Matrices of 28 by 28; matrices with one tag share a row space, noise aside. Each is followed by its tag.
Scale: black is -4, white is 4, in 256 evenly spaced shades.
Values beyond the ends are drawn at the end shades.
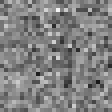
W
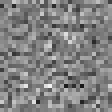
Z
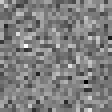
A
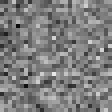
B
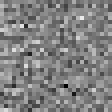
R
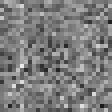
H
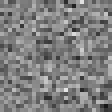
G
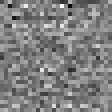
Z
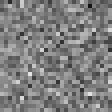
H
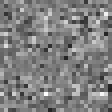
G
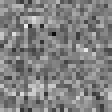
R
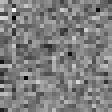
B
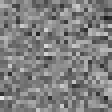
G
